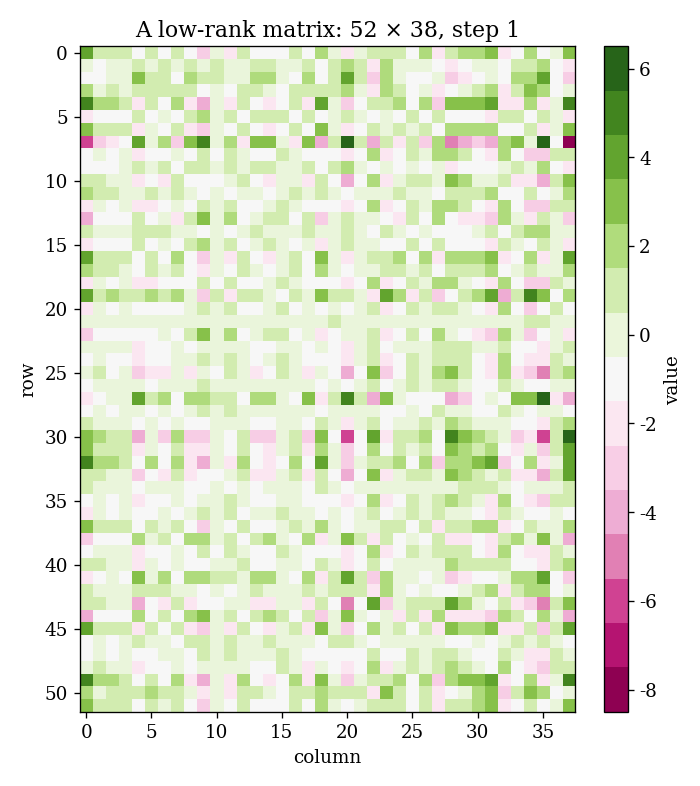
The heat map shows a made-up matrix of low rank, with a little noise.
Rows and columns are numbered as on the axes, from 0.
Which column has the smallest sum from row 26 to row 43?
20
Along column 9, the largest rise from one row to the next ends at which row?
7
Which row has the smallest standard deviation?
21
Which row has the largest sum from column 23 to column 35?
19
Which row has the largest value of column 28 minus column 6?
30
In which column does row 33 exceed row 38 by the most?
37
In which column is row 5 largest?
9
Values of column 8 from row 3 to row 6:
1 -2 1 -2
